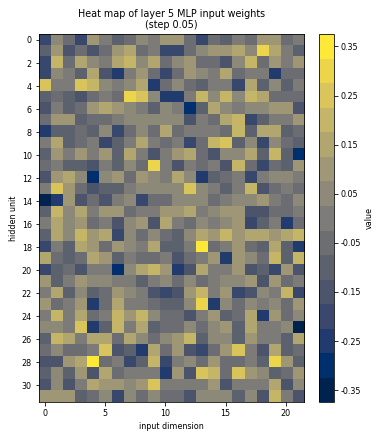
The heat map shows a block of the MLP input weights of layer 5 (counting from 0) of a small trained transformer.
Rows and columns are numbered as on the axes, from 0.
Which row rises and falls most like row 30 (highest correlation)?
2
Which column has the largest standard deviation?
4
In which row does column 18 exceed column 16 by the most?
22
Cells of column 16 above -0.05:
22
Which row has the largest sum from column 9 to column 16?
15
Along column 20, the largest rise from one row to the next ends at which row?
17
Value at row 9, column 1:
0.15
